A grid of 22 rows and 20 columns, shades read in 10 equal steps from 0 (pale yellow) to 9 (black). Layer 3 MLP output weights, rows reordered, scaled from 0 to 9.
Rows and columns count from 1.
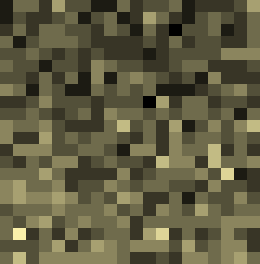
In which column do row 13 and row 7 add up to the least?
17
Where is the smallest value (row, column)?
20, 2
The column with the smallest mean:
4
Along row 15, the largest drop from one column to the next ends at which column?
18
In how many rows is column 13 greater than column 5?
12
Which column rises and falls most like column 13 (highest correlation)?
15
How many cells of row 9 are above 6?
7
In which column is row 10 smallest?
9
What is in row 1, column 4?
7
